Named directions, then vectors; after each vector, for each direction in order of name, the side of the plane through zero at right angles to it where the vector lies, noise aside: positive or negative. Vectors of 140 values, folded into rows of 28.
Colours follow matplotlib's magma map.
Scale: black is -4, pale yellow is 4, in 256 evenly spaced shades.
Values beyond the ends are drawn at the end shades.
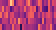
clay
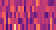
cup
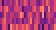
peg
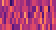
negative, negative, negative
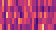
positive, negative, negative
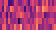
negative, positive, positive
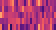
positive, positive, negative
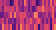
negative, negative, positive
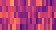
positive, positive, negative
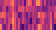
positive, positive, negative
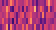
positive, negative, positive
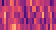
positive, positive, positive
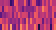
negative, negative, positive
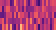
negative, negative, positive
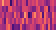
negative, negative, negative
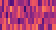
negative, positive, positive
